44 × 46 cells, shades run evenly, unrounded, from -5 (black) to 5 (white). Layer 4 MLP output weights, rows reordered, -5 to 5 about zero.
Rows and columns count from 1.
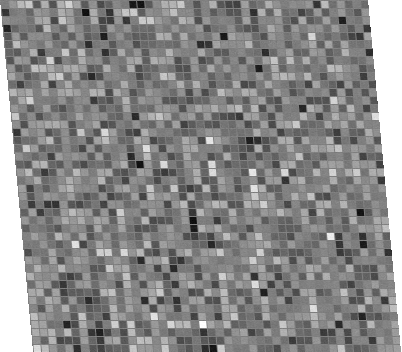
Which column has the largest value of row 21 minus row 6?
25
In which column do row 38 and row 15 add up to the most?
46
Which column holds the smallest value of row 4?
1
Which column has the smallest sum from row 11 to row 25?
16
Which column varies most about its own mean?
22
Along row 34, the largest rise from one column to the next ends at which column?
11
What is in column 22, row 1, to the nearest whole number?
2
